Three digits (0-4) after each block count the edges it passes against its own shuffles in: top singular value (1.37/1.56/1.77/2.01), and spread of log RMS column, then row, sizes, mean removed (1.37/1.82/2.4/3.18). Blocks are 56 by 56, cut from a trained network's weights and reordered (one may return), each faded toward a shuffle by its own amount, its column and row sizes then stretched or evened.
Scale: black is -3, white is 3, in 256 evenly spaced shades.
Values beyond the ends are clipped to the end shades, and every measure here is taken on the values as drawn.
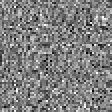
3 0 1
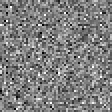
1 1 1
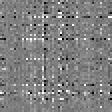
3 3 3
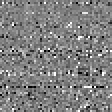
1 1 3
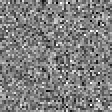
1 1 0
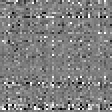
2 2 4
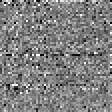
2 1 2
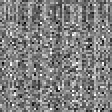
3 1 0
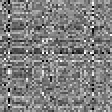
4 2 1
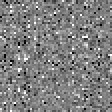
0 2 0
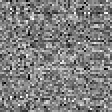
3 0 1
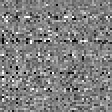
2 2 3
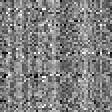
3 0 2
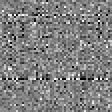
4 2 2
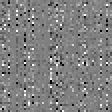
0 4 1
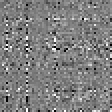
3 3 3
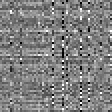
4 3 0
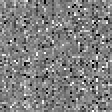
1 2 0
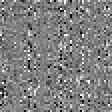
0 4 2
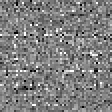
2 2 2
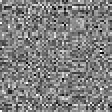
4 0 1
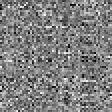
3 0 2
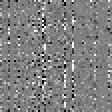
2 4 1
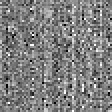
2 2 0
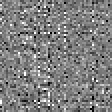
3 3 0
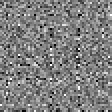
2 2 2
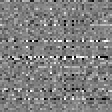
4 1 4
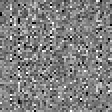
1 3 0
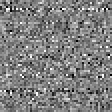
1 0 3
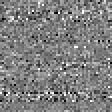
0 0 3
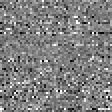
1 0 3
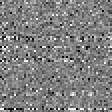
3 0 3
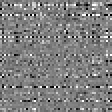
4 1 4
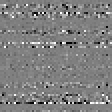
3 1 4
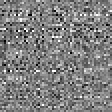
3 1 3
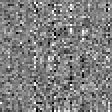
2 3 1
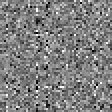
0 2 1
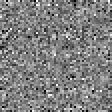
1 1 2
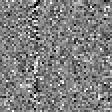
2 2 0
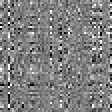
4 4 1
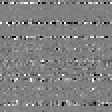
2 0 4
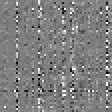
2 4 1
